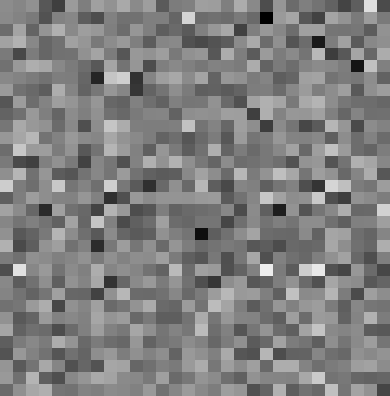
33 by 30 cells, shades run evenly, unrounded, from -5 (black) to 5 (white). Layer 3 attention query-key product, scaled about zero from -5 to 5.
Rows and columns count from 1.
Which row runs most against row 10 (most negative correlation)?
4
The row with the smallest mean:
18
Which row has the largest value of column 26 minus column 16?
20
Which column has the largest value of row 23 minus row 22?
21
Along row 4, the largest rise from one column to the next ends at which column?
26
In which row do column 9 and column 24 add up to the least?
24
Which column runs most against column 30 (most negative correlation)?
22
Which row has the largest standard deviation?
23
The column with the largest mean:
9
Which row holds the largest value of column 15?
2
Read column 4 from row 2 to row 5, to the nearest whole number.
-2 1 -1 -1
